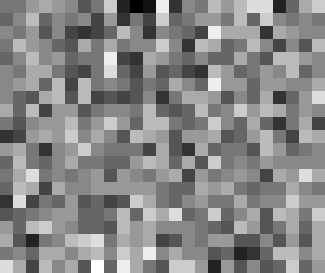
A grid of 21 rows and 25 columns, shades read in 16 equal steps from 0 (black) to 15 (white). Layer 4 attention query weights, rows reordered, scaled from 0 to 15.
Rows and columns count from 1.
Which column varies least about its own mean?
5
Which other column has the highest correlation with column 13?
20
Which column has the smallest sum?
15
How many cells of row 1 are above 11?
5
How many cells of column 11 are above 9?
4
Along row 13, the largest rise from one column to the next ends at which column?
17
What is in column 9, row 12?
7
